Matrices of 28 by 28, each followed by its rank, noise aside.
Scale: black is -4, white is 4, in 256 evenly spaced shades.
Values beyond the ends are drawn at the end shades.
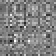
three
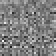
five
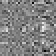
three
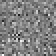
six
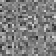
six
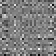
three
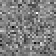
seven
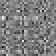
four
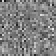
six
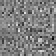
six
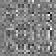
three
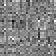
four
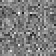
six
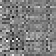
three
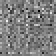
five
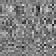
four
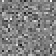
five
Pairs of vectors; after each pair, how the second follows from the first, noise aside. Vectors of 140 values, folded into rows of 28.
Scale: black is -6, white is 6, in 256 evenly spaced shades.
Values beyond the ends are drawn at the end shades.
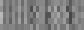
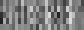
negated, scaled up.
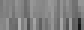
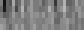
reversed.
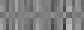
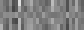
reversed, negated.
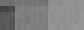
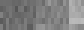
reversed, negated.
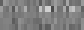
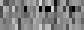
negated, scaled up.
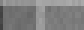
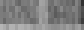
reversed.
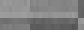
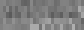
negated, partly zeroed.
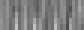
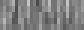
reversed.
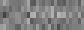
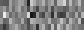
negated, scaled up.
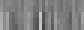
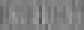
wrapped around, negated, shrunk.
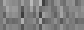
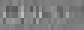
negated, partly zeroed.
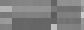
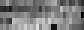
negated, scaled up.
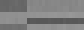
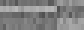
reversed, negated.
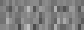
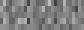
reversed, negated.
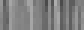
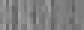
wrapped around, negated, shrunk.
